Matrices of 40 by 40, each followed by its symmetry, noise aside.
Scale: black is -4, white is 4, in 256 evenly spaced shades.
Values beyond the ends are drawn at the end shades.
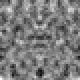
mirrored left to right.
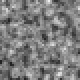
no symmetry.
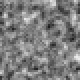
no symmetry.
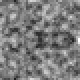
mirrored top to bottom.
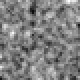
no symmetry.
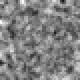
symmetric.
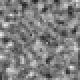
antisymmetric.
